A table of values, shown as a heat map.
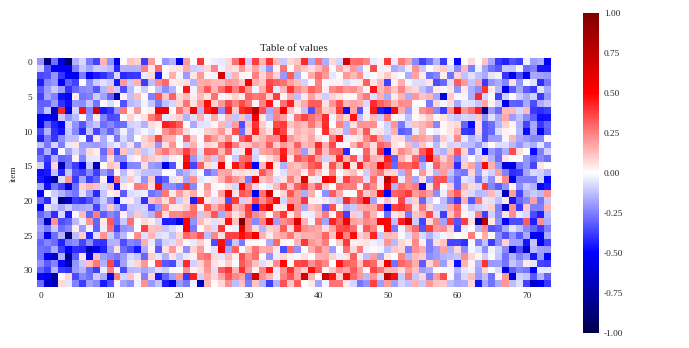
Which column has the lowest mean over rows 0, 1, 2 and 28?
4
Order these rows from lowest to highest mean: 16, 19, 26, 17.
26, 16, 17, 19
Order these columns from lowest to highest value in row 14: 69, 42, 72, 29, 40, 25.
72, 25, 69, 42, 40, 29
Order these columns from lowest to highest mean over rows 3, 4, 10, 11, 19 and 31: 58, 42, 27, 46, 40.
58, 40, 46, 42, 27
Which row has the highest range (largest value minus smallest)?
23
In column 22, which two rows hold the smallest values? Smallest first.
20, 15
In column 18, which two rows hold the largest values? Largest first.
7, 9
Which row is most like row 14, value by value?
24
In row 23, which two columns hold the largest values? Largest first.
29, 64
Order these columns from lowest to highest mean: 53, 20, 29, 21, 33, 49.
20, 53, 49, 21, 33, 29
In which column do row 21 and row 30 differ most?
50
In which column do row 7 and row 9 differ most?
3
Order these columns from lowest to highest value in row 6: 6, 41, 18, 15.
6, 18, 15, 41
